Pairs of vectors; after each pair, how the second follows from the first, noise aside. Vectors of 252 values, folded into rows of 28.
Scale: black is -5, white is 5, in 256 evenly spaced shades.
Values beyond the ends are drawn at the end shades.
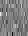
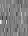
wrapped around, partly zeroed.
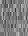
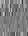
wrapped around, partly zeroed.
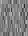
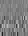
wrapped around, partly zeroed.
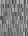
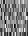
reversed, negated, scaled up.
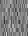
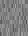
wrapped around, shrunk.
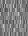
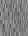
negated, shrunk.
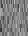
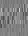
partly zeroed.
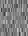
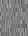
reversed, shrunk.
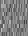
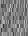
negated.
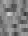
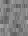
wrapped around, shrunk.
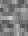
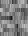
negated.
